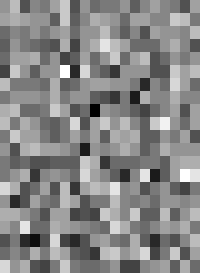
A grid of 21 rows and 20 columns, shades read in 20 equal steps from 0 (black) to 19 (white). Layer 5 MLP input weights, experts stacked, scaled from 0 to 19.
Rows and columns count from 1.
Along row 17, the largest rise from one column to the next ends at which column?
11
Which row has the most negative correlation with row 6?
10
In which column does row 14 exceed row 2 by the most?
20
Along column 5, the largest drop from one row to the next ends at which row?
13
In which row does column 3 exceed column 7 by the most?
5
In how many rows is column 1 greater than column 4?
12
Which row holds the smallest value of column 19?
15
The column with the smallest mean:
8
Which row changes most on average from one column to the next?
6
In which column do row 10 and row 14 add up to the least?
4
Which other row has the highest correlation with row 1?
9
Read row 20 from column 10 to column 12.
4 14 15
